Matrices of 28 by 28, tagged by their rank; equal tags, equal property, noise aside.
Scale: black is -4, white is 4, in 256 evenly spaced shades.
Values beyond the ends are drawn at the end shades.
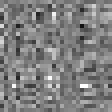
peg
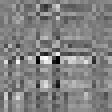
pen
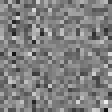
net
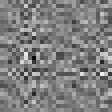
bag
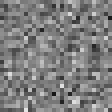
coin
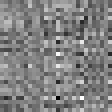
bag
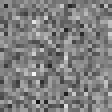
coin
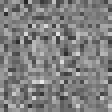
net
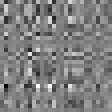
pen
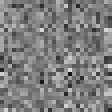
peg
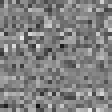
net
